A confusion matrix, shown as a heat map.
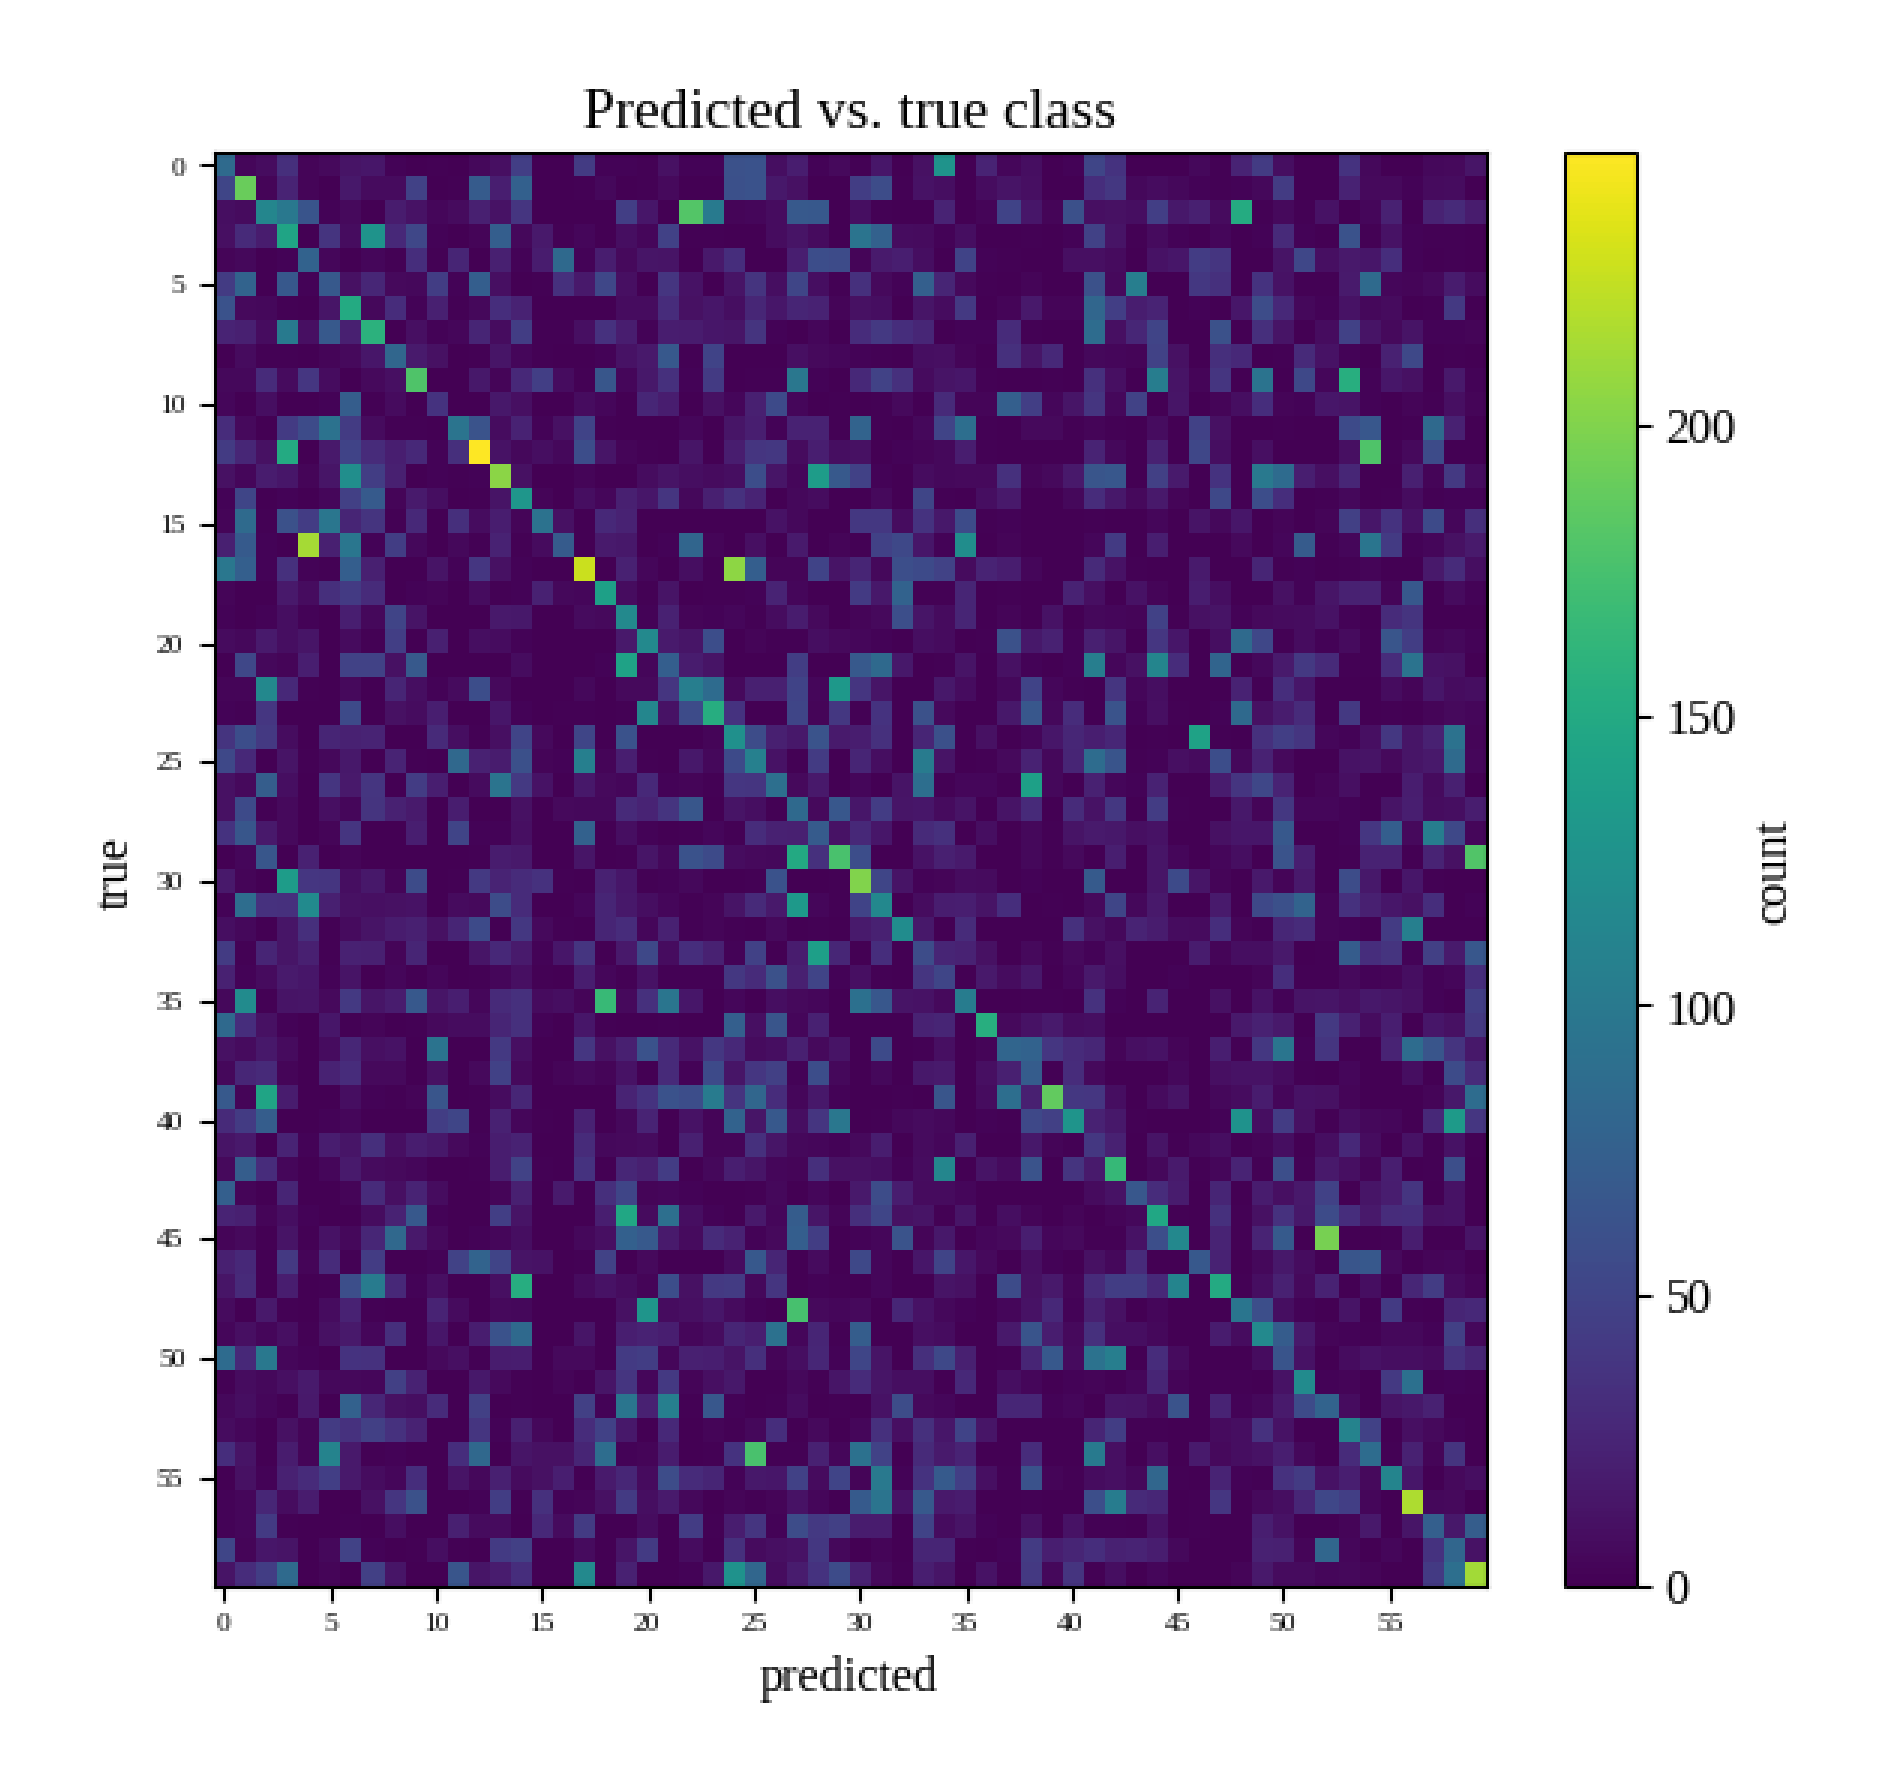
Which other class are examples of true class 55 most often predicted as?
31
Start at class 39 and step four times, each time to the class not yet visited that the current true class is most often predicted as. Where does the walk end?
59
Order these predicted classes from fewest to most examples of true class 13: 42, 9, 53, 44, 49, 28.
9, 53, 44, 42, 49, 28
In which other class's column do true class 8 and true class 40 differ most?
58
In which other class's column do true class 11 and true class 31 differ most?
27
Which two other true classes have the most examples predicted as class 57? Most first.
28, 11
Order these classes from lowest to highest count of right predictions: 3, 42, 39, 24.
24, 3, 42, 39
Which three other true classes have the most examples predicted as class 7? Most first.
3, 47, 14
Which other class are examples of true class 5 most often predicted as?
43
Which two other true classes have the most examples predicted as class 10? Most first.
37, 39
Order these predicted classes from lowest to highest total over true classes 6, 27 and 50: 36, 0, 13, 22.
36, 13, 22, 0
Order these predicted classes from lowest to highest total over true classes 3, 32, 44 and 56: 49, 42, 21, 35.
49, 35, 42, 21
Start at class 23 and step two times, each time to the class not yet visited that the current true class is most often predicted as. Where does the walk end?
48
